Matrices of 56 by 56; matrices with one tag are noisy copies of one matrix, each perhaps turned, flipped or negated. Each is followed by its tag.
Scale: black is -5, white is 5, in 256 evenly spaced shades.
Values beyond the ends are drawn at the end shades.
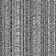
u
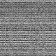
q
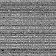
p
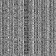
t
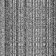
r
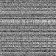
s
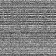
q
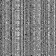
u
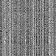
p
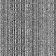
q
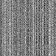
p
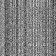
r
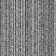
q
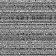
u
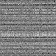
s
